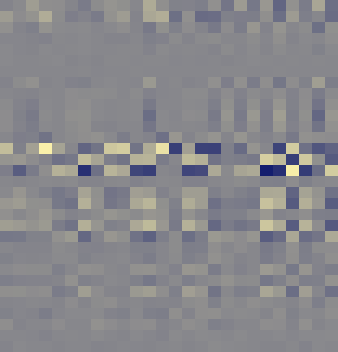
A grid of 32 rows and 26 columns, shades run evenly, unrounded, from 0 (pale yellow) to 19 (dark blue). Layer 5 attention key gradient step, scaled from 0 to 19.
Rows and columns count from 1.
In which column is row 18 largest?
23
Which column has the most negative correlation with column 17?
1
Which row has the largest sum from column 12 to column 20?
16
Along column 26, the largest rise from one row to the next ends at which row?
17
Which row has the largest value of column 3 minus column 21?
15
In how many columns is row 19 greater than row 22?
11
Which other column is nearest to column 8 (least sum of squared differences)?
2
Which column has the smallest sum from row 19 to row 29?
21
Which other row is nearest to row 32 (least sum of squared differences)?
7
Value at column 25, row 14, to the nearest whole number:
14
